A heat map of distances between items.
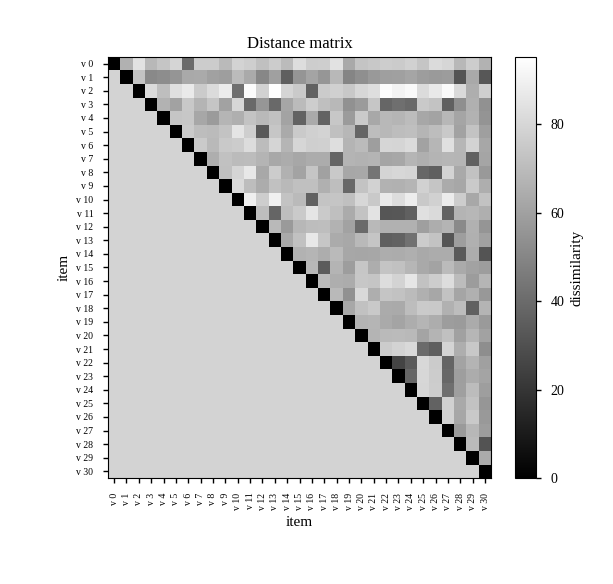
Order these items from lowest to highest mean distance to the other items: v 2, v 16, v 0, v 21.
v 21, v 16, v 0, v 2
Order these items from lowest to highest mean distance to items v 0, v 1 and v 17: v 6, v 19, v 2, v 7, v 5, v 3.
v 19, v 6, v 3, v 7, v 5, v 2
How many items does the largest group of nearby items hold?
7
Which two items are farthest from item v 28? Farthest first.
v 2, v 10
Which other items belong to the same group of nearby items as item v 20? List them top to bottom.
v 5, v 12
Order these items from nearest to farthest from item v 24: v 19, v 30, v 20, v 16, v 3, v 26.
v 3, v 30, v 19, v 20, v 26, v 16
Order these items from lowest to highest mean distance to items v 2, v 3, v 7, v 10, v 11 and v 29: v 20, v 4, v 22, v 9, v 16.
v 16, v 22, v 4, v 20, v 9
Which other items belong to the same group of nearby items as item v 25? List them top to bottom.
v 8, v 21, v 26
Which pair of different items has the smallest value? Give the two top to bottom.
v 22, v 23
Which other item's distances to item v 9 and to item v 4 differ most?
v 15
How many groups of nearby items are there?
9
